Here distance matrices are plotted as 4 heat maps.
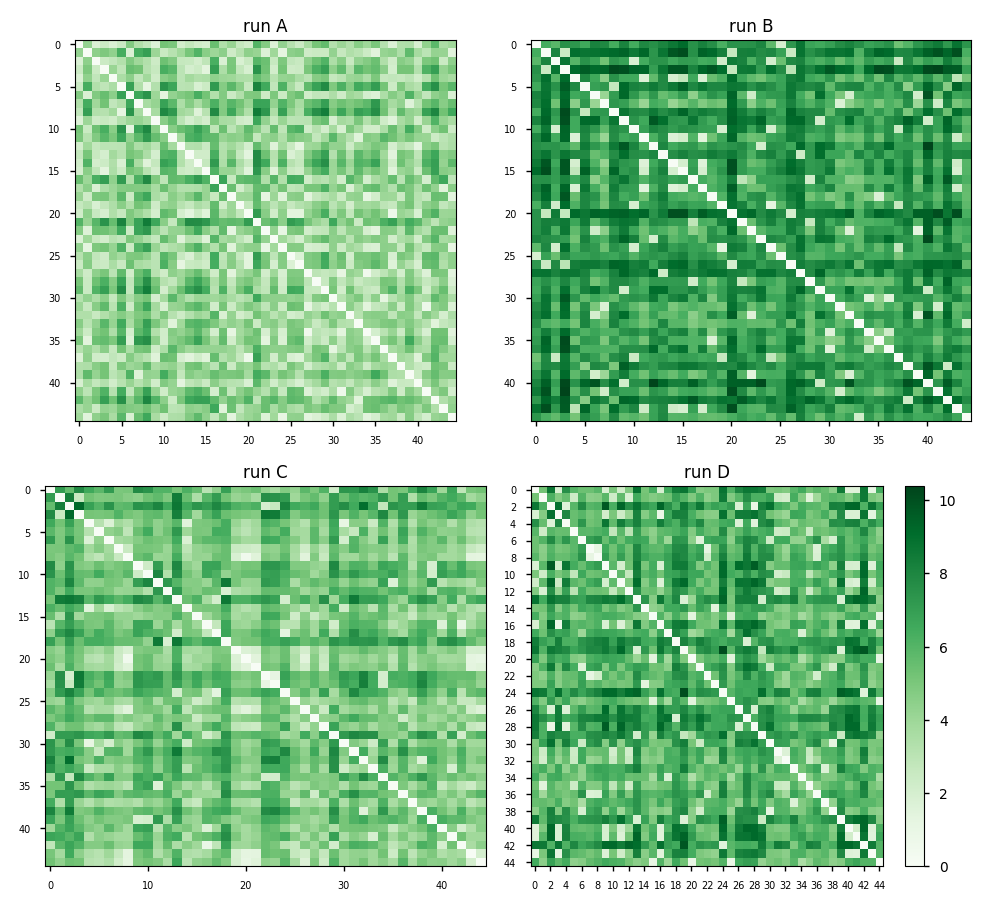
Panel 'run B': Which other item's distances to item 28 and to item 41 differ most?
21
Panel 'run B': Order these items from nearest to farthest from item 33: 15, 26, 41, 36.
26, 15, 41, 36
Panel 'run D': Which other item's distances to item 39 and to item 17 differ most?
19
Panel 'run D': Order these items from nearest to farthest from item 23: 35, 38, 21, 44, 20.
35, 44, 20, 38, 21
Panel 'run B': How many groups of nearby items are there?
15
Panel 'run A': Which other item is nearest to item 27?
34
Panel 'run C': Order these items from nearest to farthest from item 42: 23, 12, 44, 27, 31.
27, 44, 23, 12, 31
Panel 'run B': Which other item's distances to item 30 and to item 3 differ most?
36
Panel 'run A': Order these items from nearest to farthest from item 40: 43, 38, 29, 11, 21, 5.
38, 5, 43, 11, 29, 21
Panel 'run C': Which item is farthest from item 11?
18
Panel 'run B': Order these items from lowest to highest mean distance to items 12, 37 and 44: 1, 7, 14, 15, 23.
23, 7, 14, 15, 1
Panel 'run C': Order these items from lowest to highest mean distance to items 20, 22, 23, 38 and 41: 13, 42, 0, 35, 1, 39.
35, 42, 0, 39, 1, 13
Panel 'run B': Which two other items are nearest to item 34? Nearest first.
30, 36
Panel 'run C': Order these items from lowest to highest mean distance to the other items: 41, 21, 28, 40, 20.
20, 21, 28, 40, 41
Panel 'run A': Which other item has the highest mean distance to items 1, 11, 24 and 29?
8
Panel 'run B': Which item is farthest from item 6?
40
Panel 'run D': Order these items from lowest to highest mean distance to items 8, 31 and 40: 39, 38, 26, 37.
38, 37, 26, 39
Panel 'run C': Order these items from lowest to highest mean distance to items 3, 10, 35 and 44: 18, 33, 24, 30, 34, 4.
4, 30, 33, 18, 24, 34
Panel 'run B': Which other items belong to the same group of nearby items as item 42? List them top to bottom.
38
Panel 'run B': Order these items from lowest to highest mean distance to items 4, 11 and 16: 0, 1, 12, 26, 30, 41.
41, 12, 30, 0, 26, 1
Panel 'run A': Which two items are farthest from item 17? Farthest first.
16, 29
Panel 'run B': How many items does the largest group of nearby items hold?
6
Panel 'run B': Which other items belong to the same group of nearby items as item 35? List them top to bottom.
18
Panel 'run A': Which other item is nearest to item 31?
41
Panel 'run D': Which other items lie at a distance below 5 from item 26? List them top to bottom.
2, 4, 28, 33, 37
